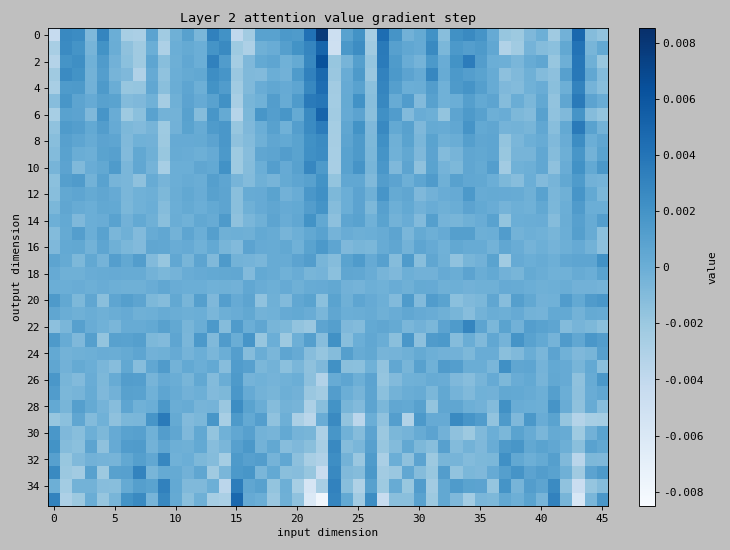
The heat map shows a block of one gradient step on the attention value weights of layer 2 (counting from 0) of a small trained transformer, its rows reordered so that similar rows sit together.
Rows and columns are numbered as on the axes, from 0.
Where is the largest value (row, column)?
0, 22
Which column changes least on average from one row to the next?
10
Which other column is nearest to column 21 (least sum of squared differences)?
43
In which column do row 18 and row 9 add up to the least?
23
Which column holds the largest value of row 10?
21
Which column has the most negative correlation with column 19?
32
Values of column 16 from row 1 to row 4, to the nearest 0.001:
-0.003 -0.001 -0.001 -0.001
